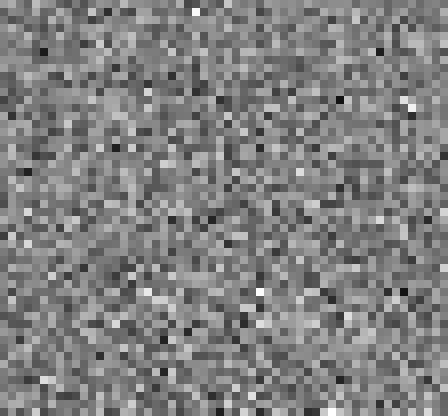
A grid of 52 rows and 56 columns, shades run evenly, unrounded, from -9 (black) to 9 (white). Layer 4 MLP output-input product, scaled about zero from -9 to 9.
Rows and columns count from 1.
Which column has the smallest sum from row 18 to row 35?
29
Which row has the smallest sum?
11
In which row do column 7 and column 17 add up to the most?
35
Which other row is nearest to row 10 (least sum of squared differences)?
32
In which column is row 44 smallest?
31
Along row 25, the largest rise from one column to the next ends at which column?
17
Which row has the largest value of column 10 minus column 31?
41
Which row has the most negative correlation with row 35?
37
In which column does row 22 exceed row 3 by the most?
30
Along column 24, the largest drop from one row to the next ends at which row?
42
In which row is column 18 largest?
49
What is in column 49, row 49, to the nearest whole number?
-2
